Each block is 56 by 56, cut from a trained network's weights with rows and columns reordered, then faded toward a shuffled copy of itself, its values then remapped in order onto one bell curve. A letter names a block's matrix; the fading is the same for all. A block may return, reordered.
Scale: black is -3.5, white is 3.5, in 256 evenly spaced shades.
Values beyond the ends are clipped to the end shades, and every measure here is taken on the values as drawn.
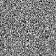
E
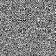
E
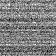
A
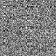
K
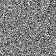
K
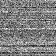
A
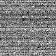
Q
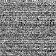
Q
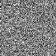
E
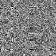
K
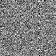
K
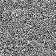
K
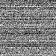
A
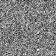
K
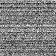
A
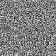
E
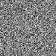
K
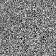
K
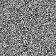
K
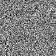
K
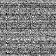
Q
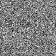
E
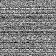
A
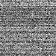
Q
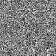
E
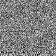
K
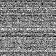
A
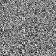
K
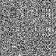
K
